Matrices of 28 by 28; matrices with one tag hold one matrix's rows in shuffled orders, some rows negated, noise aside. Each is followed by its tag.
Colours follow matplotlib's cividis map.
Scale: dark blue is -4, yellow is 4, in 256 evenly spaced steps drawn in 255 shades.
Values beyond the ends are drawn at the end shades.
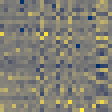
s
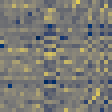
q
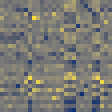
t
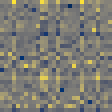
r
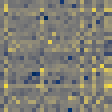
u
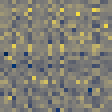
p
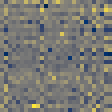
u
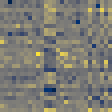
q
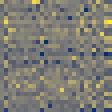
u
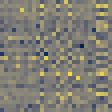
s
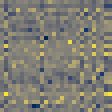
u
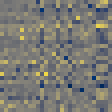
s
